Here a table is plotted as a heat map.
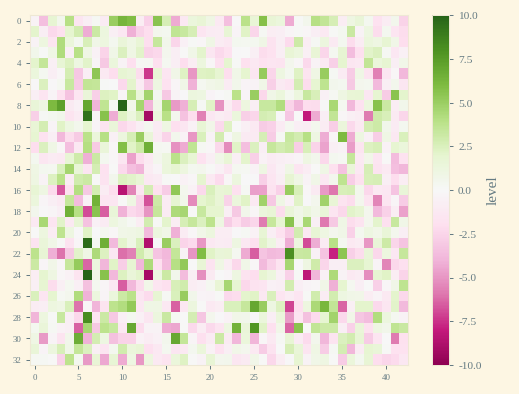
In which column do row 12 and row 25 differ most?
10
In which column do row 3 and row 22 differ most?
3
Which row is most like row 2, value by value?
20
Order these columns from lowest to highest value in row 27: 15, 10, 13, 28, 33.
15, 13, 28, 10, 33
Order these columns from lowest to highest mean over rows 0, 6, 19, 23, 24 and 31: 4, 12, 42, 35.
42, 12, 35, 4
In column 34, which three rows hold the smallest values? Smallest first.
22, 16, 25
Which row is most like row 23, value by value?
32
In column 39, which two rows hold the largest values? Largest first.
8, 28
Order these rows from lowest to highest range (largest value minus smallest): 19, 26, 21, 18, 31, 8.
31, 26, 19, 18, 8, 21
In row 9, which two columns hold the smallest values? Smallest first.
13, 31
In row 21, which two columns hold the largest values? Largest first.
6, 8
